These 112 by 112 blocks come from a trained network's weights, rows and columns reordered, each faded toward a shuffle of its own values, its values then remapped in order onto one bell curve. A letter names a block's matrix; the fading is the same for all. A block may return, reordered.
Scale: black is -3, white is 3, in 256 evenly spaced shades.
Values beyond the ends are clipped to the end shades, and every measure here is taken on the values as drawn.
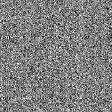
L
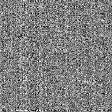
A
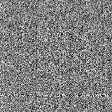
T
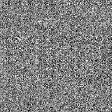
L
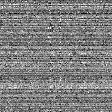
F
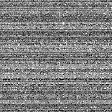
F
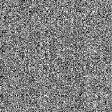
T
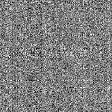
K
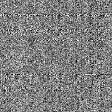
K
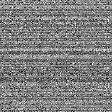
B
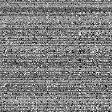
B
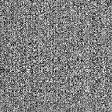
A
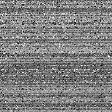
B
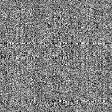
L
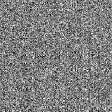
T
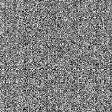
L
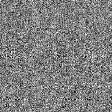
T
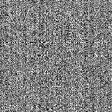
A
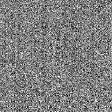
L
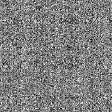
K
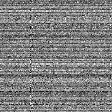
F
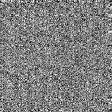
T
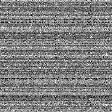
F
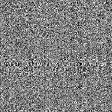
L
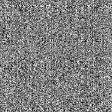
K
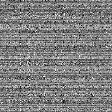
B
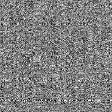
T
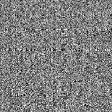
T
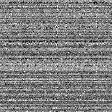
F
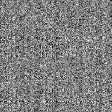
L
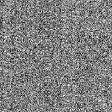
T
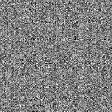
T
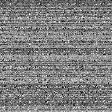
B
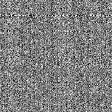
A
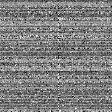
B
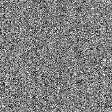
L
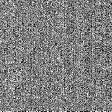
A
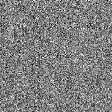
T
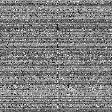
B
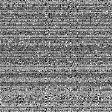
B
